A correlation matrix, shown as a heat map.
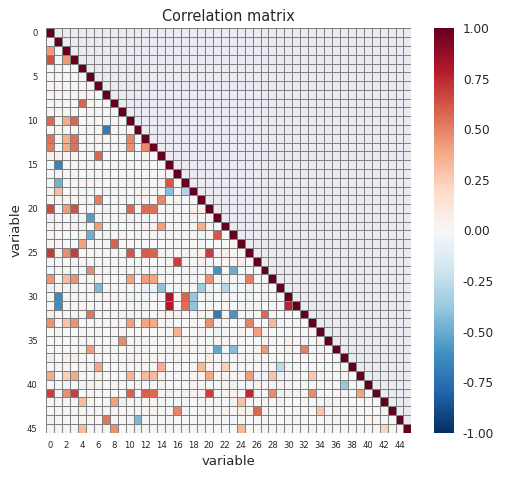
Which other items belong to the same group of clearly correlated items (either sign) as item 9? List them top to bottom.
35
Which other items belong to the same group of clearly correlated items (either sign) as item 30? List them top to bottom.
1, 15, 17, 18, 31
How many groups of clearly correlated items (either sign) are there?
9
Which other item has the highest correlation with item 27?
32
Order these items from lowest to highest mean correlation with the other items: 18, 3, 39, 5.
18, 5, 39, 3
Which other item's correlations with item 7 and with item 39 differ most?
11
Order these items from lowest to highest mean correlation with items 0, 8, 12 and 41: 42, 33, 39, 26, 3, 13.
26, 42, 39, 33, 13, 3
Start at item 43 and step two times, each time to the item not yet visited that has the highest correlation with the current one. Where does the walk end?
16
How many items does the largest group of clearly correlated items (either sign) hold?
12
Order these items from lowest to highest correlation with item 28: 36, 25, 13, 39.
36, 39, 13, 25
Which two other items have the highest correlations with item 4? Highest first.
8, 24
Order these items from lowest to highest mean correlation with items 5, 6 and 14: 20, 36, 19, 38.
20, 36, 38, 19
